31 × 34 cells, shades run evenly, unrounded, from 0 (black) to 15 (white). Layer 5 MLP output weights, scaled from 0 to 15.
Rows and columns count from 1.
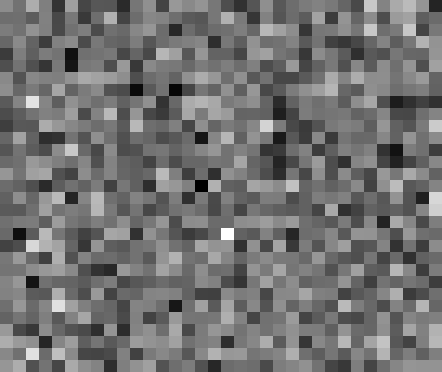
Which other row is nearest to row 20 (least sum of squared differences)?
2
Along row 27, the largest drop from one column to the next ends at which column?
24
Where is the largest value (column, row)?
18, 20
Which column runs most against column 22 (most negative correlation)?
9
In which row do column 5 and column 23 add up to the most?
30
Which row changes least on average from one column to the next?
7
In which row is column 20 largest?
16
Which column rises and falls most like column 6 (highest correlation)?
15
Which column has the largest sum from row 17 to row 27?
5
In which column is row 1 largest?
29
